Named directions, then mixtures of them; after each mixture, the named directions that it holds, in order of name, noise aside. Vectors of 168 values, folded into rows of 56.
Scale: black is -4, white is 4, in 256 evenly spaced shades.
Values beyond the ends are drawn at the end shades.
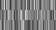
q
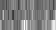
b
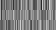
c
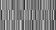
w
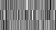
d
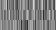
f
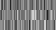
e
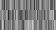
q.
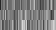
b, q.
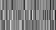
d, w.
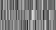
e, f.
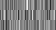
d.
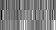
b, c, w.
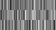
e, q.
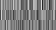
c.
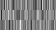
c, w.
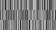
c, d, e.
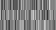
c, e.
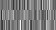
c, w.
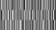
w.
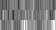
b.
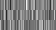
d, q.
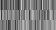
b, c, e.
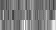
b.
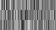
q.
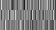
w.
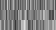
b, f, q.
